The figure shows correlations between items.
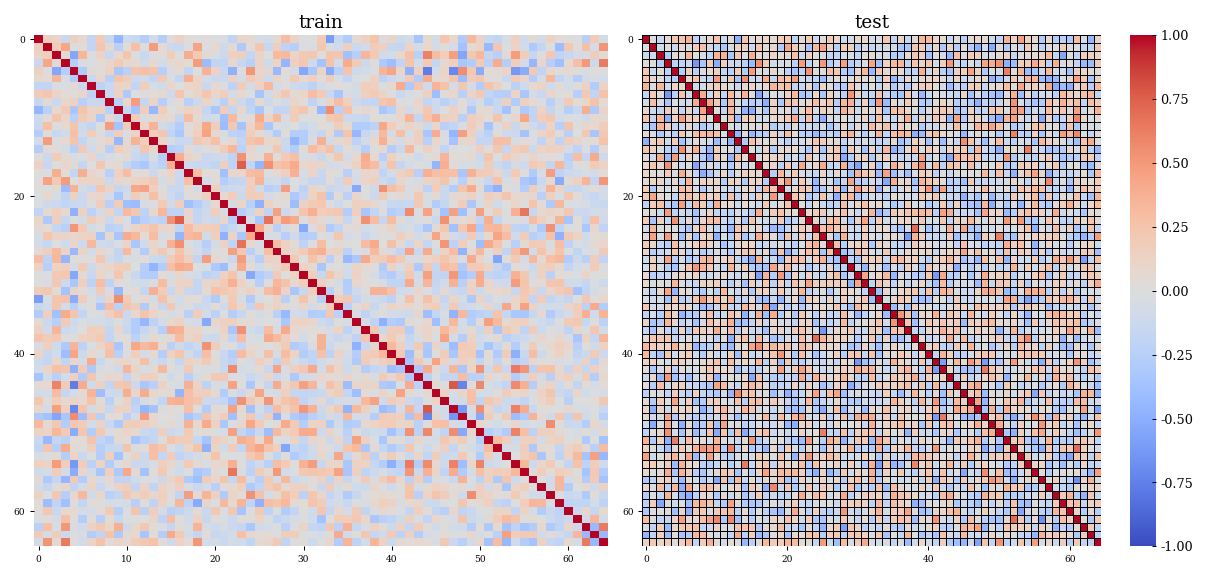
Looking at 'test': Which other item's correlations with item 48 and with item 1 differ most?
42
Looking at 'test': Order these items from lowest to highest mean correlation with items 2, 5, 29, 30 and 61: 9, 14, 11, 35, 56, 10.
35, 56, 11, 9, 14, 10
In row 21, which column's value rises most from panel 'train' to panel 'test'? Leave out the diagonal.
10
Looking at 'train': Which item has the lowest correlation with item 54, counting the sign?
4
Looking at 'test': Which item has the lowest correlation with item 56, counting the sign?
61
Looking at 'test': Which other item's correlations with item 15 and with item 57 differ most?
9
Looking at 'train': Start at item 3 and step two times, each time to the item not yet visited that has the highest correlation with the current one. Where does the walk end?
62
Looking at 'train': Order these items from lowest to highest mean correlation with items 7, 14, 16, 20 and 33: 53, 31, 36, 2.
53, 36, 2, 31
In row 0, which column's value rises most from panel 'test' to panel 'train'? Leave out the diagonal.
63
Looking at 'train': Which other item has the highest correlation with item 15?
23
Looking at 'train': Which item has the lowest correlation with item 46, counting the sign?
22
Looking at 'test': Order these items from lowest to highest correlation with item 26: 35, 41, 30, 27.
35, 41, 30, 27
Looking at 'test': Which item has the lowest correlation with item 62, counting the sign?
28
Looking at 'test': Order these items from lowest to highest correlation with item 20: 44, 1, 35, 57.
44, 35, 57, 1
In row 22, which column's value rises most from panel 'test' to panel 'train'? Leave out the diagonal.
47
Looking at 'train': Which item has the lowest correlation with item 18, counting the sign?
59
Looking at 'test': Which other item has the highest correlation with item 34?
17
